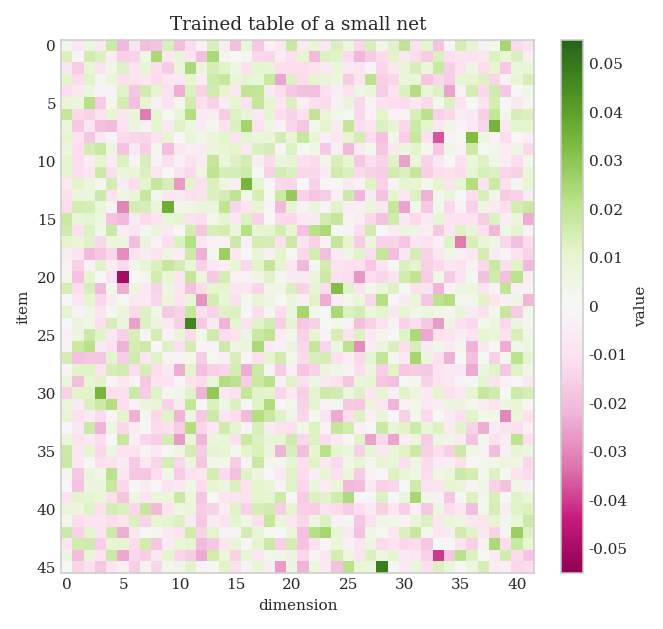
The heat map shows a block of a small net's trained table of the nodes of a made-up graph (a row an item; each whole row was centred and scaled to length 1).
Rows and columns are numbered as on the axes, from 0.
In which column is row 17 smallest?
35
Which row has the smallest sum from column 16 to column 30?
40
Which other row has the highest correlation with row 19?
20
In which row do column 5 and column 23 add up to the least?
18
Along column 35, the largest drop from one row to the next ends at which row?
17
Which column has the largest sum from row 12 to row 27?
11
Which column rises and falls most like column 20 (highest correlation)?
37
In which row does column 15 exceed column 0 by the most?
13
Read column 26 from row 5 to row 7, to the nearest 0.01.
-0.01 -0.01 -0.01
